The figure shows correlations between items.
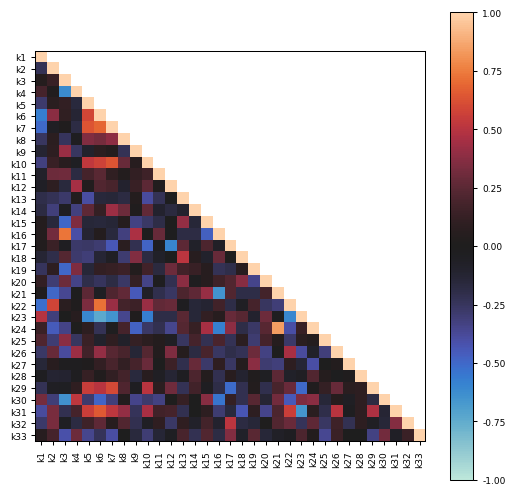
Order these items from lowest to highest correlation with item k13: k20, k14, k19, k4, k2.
k2, k14, k4, k19, k20
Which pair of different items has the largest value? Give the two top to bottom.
k21, k24
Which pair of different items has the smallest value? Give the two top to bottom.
k6, k23
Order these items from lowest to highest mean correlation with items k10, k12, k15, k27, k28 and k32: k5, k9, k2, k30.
k9, k30, k2, k5
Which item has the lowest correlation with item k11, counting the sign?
k30
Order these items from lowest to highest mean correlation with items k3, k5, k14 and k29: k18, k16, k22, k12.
k18, k12, k16, k22
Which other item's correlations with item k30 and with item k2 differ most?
k22
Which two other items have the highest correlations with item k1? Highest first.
k23, k30
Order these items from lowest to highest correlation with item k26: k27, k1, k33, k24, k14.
k1, k14, k24, k27, k33
